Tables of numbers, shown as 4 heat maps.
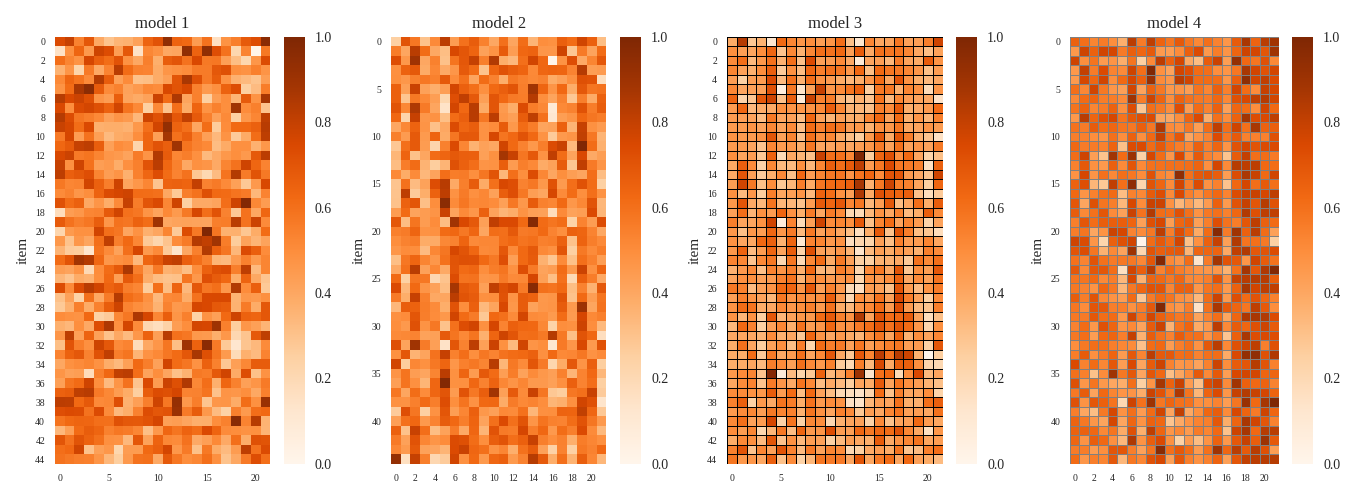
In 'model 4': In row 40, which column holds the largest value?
18
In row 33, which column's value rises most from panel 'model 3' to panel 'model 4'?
20
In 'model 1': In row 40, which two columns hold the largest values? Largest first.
18, 20
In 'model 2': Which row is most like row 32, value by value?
7
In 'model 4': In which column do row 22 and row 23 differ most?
13
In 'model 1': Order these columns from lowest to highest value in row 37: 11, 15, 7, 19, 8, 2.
8, 7, 19, 15, 11, 2
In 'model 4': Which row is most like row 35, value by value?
40
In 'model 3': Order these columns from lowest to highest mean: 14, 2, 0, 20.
20, 14, 2, 0
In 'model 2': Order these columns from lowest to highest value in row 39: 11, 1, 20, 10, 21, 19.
21, 10, 11, 20, 1, 19
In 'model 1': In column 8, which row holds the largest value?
29
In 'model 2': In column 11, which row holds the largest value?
12
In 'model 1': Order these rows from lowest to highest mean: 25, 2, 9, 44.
25, 44, 2, 9
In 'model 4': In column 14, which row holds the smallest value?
8
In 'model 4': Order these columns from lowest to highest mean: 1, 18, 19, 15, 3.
3, 1, 15, 19, 18
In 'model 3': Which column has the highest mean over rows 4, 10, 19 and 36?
4
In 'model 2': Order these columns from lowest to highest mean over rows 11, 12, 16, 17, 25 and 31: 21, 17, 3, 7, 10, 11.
21, 3, 10, 7, 17, 11
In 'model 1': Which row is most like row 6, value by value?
38
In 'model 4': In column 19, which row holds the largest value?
33
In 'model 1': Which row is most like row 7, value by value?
26
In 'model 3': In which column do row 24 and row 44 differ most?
13
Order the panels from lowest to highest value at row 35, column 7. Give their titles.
model 3, model 4, model 2, model 1
